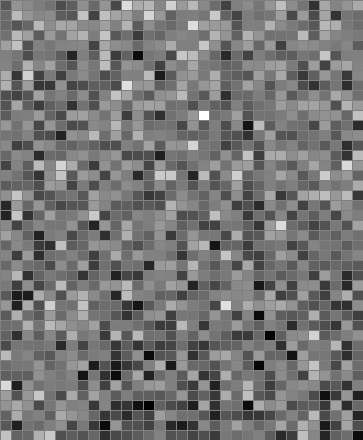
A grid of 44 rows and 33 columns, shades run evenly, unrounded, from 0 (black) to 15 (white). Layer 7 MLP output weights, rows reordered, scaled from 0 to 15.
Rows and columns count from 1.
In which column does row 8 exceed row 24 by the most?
3
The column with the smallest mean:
24
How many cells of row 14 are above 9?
4
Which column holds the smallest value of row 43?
10
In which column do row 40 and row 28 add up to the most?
23
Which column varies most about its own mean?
2
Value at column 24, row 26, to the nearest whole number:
4
